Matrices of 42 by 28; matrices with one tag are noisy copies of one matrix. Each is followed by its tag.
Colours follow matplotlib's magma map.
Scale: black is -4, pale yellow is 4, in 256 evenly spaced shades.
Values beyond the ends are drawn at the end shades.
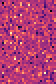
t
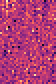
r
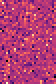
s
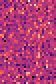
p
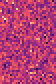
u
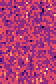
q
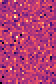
t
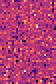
s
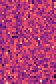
s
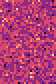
u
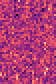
q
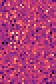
t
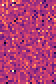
r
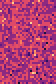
u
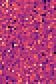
r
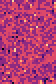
s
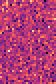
r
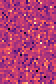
p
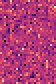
p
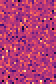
s
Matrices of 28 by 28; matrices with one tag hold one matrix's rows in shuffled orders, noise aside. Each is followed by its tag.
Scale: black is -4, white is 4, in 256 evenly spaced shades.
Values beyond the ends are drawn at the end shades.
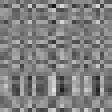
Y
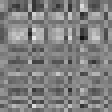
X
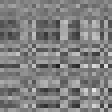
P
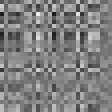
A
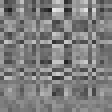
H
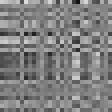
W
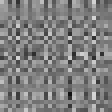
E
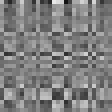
H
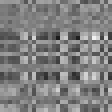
P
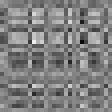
X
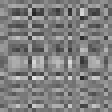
X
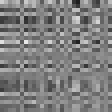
W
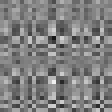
Y
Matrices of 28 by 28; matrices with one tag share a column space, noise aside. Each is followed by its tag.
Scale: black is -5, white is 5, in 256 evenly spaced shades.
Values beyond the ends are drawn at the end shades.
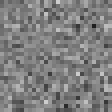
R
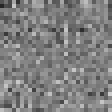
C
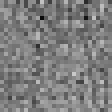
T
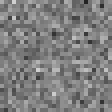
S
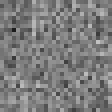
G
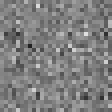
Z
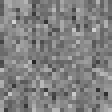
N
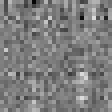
T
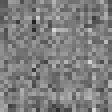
N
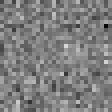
R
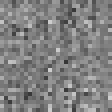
N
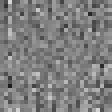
G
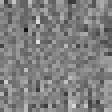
C
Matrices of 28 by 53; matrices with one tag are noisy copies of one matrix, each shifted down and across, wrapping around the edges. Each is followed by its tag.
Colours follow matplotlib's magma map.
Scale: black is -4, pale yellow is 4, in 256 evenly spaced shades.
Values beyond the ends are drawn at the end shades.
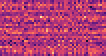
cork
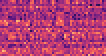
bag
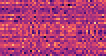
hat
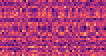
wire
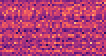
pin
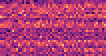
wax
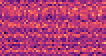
pin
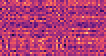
hat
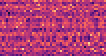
wire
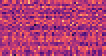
wire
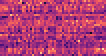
bag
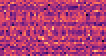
wire
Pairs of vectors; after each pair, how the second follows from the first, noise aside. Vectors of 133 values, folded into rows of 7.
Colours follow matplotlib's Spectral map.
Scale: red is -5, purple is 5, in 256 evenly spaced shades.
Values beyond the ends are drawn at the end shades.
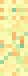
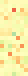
negated, partly zeroed.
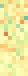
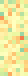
shuffled.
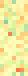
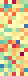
reversed, negated, scaled up.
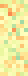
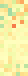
negated, partly zeroed.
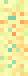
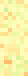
wrapped around, negated, shrunk.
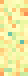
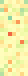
negated, partly zeroed.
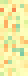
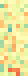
wrapped around, negated.
